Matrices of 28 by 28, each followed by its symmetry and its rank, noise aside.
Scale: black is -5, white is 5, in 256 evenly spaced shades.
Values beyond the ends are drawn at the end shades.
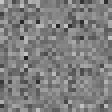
symmetric, rank four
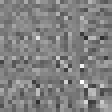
symmetric, rank three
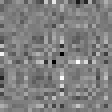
symmetric, rank two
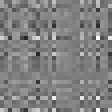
no symmetry, rank two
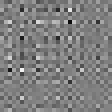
antisymmetric, rank two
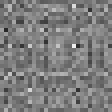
no symmetry, rank four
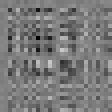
symmetric, rank two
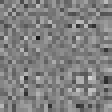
symmetric, rank four
